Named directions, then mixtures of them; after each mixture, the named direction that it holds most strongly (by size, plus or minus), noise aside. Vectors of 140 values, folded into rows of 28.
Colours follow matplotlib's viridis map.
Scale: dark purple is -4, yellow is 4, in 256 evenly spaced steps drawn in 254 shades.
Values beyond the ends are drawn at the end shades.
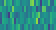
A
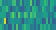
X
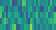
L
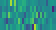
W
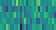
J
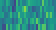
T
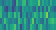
L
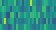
X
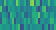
A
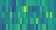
T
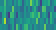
A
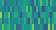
A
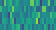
A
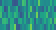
L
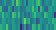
J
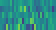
W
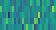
W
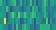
X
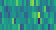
A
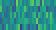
T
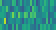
X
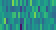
J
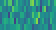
A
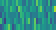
L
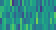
L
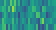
T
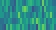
T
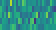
L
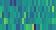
W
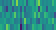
J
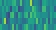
X
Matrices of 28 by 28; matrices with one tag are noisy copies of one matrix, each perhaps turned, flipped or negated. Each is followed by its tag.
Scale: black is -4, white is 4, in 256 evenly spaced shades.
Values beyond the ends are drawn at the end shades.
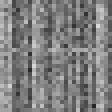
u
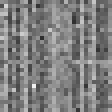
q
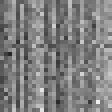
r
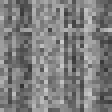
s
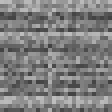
u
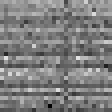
r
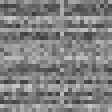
q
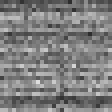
u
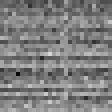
r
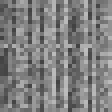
r
